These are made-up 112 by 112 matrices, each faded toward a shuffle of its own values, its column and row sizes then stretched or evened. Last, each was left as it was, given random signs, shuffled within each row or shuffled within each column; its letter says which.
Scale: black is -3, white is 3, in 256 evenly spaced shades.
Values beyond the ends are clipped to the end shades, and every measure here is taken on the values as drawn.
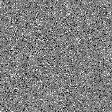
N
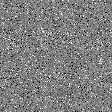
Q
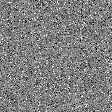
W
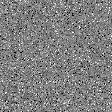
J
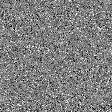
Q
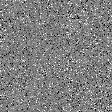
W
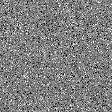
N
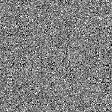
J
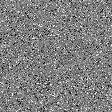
Q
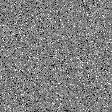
W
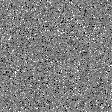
Q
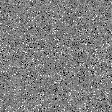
N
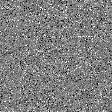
N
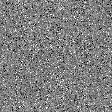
W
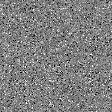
N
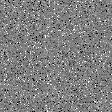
J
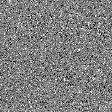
N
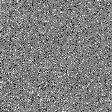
W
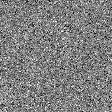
Q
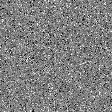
W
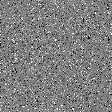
W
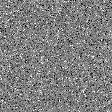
Q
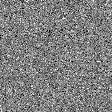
Q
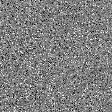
W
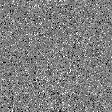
J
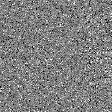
J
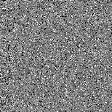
J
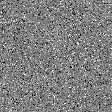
W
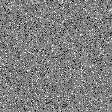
W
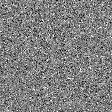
Q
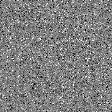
J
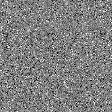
J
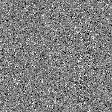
W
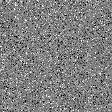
W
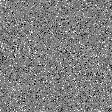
Q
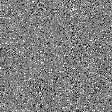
J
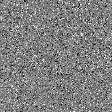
N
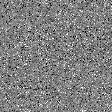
N
